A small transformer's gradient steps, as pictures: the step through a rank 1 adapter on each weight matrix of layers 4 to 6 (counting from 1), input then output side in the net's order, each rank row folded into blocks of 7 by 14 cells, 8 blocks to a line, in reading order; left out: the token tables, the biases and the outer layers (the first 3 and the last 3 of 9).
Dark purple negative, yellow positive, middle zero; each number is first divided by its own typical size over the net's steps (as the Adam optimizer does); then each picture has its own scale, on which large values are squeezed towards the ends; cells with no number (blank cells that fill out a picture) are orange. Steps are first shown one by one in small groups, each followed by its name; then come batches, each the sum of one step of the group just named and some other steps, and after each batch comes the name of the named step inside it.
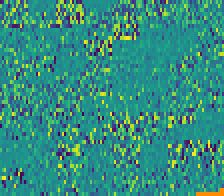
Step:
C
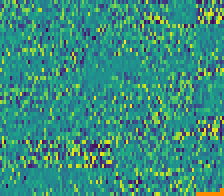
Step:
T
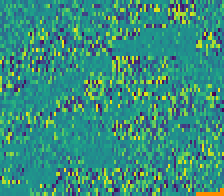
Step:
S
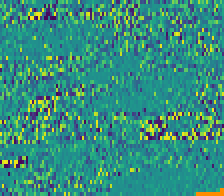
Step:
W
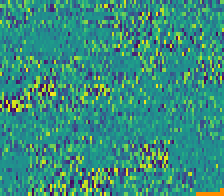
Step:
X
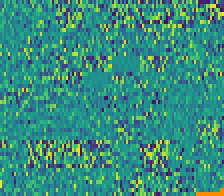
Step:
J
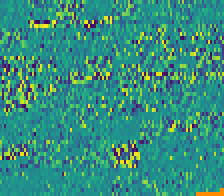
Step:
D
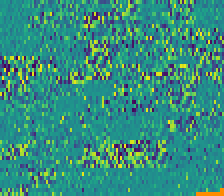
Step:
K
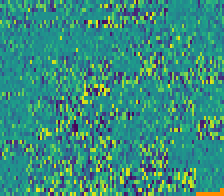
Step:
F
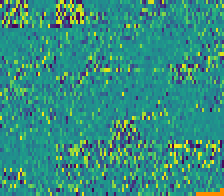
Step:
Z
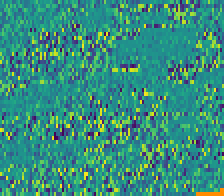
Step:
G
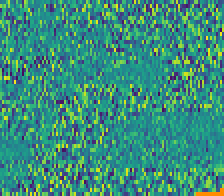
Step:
F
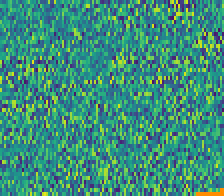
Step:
S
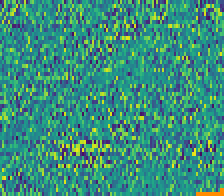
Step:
C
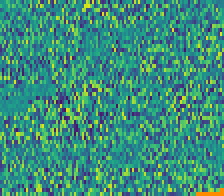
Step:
F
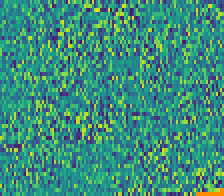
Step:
J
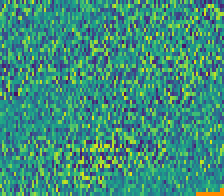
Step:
K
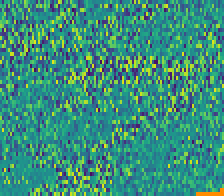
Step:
F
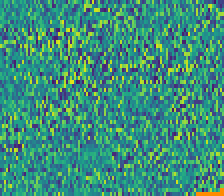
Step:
J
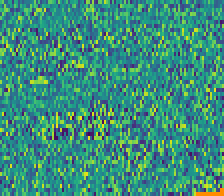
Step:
G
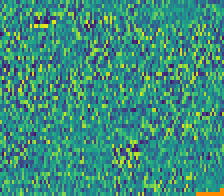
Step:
D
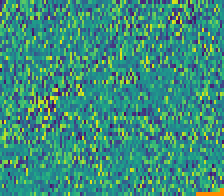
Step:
W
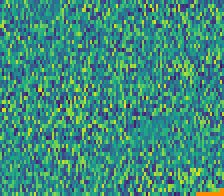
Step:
T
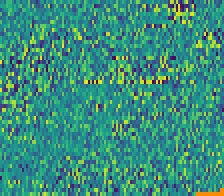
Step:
S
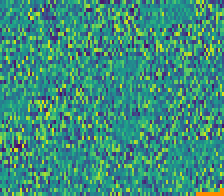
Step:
W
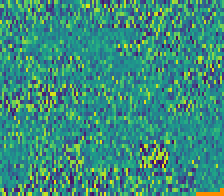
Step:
X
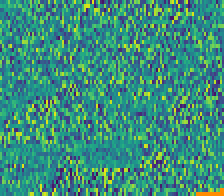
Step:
S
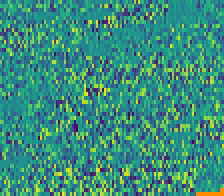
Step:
F
